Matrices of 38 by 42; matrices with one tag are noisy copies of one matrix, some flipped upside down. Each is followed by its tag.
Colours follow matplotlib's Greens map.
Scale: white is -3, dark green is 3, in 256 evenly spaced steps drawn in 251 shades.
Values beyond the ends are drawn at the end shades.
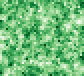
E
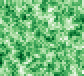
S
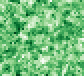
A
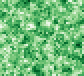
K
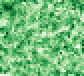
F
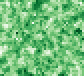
K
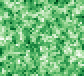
E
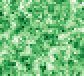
S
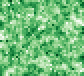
E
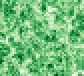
S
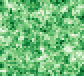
E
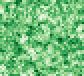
A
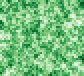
E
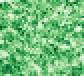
F
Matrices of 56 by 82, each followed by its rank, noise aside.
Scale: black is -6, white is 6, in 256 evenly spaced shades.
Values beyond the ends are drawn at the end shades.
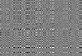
two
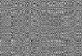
four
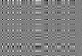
one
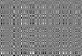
two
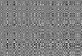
three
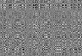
four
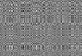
three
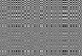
one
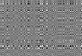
two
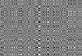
two
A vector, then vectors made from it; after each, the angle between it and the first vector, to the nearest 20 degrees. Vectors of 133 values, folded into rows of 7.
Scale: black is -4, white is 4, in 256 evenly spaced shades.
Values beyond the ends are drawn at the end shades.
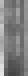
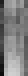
160 degrees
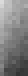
60 degrees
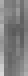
40 degrees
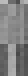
100 degrees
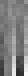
100 degrees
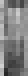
40 degrees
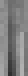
60 degrees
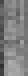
160 degrees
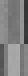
120 degrees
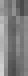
40 degrees
